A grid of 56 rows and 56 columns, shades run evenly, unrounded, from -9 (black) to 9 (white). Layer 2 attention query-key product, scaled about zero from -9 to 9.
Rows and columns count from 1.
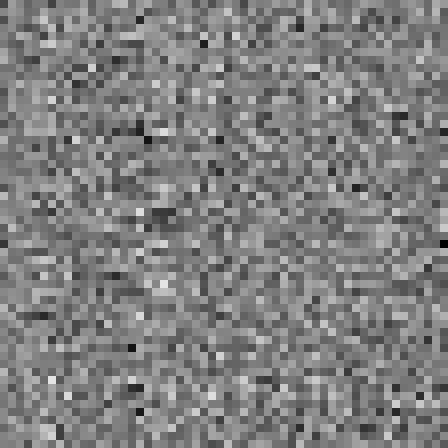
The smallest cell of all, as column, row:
56, 31
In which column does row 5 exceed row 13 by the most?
16
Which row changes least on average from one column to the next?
7
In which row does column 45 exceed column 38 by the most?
3
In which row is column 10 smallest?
11
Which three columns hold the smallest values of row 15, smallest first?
51, 50, 34
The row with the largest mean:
48
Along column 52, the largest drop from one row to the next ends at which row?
18
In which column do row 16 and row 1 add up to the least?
1
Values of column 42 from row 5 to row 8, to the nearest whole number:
2 -1 -1 2
